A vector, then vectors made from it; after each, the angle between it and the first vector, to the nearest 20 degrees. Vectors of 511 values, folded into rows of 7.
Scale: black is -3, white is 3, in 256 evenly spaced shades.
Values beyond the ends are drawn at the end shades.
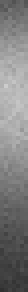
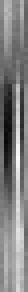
120 degrees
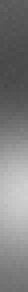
120 degrees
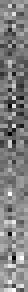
120 degrees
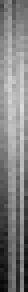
40 degrees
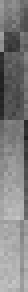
140 degrees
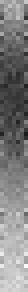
160 degrees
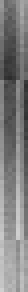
140 degrees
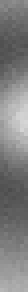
80 degrees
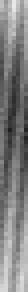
140 degrees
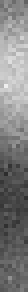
40 degrees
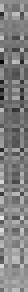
120 degrees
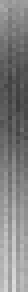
160 degrees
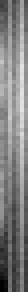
40 degrees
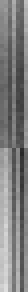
120 degrees
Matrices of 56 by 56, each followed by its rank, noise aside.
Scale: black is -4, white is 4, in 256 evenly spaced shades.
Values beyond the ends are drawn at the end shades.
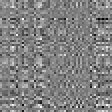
three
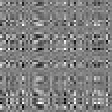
two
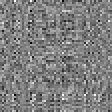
six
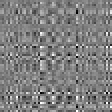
two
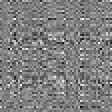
four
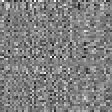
six
